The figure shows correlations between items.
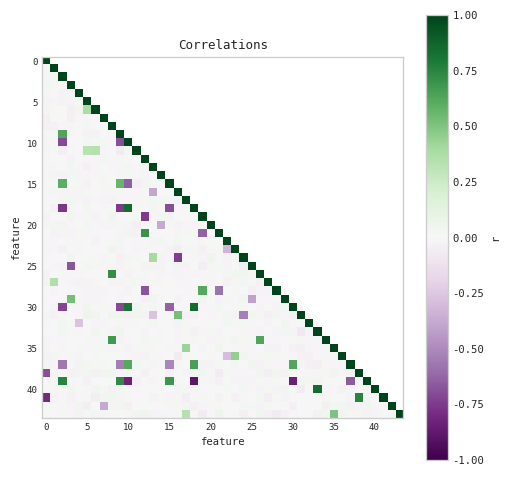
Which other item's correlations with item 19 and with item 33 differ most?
40
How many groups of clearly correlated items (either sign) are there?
14
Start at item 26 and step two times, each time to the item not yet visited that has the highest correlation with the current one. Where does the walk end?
34
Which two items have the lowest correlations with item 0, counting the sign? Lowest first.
41, 38
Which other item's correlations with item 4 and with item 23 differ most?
36
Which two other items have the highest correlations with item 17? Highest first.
35, 43
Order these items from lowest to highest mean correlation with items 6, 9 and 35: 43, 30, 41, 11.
30, 41, 11, 43
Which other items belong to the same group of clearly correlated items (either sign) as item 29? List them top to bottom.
3, 25
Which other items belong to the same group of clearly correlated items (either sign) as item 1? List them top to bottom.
27
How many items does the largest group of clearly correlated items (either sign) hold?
8
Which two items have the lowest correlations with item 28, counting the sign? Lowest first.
12, 21
